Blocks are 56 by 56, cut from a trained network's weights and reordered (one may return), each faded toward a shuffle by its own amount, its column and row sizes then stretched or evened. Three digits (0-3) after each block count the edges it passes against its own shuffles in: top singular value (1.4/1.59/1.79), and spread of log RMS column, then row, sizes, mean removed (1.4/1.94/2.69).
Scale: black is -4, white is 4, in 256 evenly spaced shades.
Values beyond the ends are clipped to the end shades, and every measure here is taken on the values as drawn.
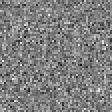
0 0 1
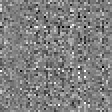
2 3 1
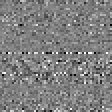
2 0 3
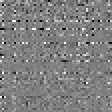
3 2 3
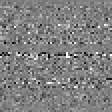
1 0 3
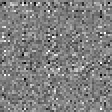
1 2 2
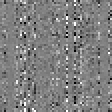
2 3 1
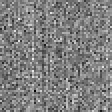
1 0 0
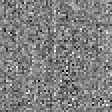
0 1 1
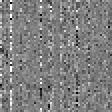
2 3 0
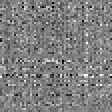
1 1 3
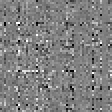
1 3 2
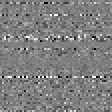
2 0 3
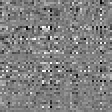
3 2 3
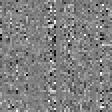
0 3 1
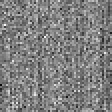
2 0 0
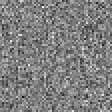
2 1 0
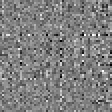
3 2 2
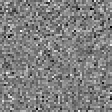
1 1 1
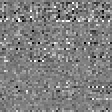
1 1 3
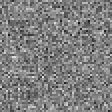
2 0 1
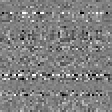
3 1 3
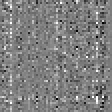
1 3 2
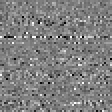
1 0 3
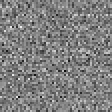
2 0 2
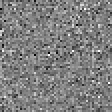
0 2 1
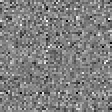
0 1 2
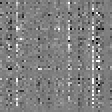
3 3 2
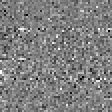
0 0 2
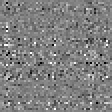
0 1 3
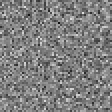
1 0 0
